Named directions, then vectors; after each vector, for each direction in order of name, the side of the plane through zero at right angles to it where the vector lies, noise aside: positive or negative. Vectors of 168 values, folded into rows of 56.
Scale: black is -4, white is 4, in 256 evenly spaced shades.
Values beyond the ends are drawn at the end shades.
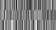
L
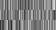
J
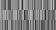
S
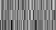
positive, negative, positive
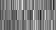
negative, negative, negative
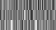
negative, positive, negative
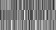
negative, positive, negative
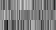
negative, negative, positive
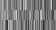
negative, positive, positive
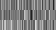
negative, positive, negative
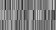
positive, positive, positive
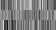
negative, negative, positive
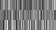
positive, positive, negative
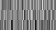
positive, negative, positive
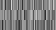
positive, positive, positive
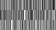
negative, positive, negative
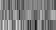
negative, negative, positive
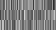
negative, negative, negative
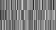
negative, negative, negative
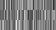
negative, negative, negative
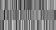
positive, positive, negative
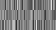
positive, positive, positive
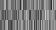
positive, negative, negative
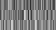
negative, positive, negative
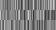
positive, positive, positive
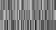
negative, negative, positive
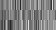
positive, negative, negative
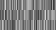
negative, negative, negative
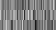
positive, negative, positive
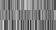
negative, negative, positive
